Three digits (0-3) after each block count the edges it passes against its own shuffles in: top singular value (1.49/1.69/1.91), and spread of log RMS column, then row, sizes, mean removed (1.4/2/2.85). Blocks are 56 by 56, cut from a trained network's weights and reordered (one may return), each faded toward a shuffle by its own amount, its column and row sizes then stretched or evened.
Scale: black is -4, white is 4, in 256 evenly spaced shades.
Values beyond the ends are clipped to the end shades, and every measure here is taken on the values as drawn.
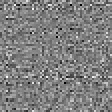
3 1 2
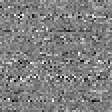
0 0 3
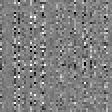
2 3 1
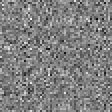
2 1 1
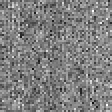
0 1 0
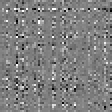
2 3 2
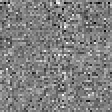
0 1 1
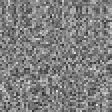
3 0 0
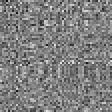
3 1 1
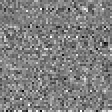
1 0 2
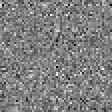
0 1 1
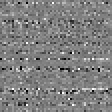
1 1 3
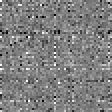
1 2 2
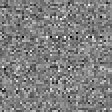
2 1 2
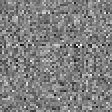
2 0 2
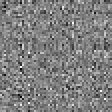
3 2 1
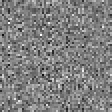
2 2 0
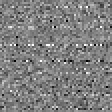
1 0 2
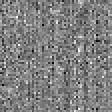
1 1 1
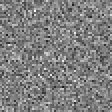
0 0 0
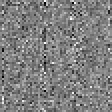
0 2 0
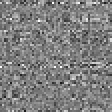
3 0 2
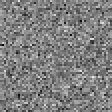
0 0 0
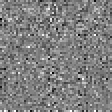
1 1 2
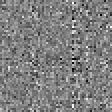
1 2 0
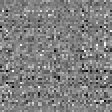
1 2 2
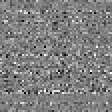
0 0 3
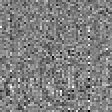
2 2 1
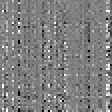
3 3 2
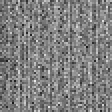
3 0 0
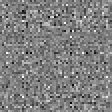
0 1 2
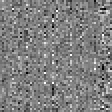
1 3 0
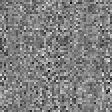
2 2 0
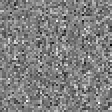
1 2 0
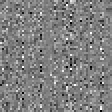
0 3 0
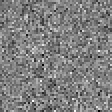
1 1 0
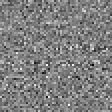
1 0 2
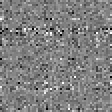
1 2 2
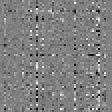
3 3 2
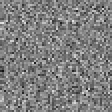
2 0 1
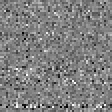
1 1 2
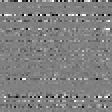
2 0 3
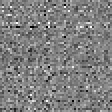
1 1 2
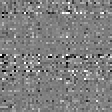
0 2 3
